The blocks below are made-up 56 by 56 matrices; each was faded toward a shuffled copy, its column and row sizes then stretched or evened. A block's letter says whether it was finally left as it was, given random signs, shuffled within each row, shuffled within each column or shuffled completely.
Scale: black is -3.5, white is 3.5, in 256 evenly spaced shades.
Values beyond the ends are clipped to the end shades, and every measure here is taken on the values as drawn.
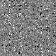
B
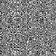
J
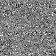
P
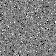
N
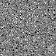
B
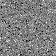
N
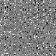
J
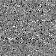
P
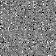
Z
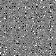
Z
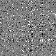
J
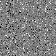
B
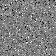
N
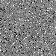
N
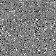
Z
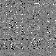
Z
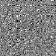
J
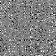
J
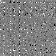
Z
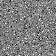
N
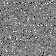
P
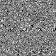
P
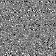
P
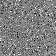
N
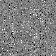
B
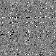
Z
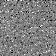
P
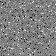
N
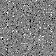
B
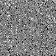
B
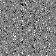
B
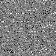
P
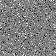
N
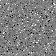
N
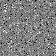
N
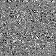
P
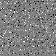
P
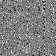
B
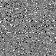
P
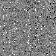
B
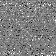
P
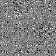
J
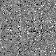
Z
